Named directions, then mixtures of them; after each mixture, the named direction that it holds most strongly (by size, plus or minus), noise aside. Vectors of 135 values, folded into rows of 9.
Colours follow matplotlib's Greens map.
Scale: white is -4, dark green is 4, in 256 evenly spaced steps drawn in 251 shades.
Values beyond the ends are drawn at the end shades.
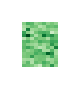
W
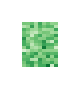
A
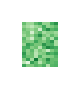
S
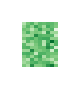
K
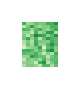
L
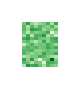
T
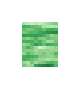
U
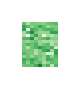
W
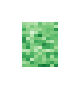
A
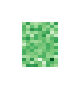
T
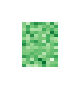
T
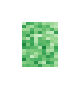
L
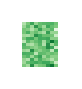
K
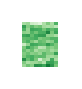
U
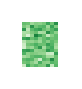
L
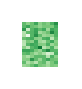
W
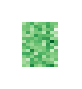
K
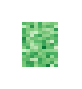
A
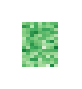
A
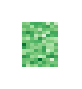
T
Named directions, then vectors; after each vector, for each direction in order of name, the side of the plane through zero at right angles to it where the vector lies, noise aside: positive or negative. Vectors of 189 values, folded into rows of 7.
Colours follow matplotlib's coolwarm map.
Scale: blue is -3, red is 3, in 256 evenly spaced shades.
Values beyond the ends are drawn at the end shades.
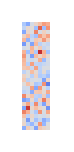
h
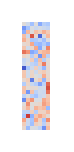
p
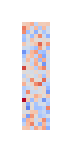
negative, negative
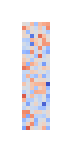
positive, negative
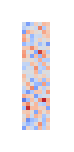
positive, positive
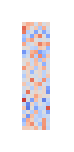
negative, negative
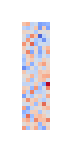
negative, positive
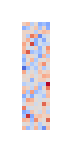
negative, positive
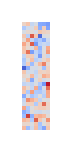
negative, positive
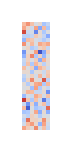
negative, negative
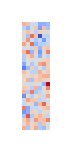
negative, positive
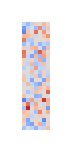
positive, positive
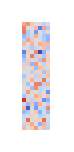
negative, negative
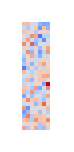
negative, positive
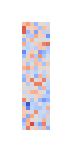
negative, negative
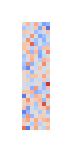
negative, positive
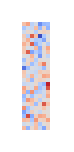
negative, positive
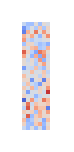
positive, positive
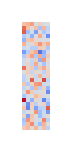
negative, negative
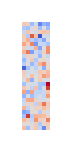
negative, positive
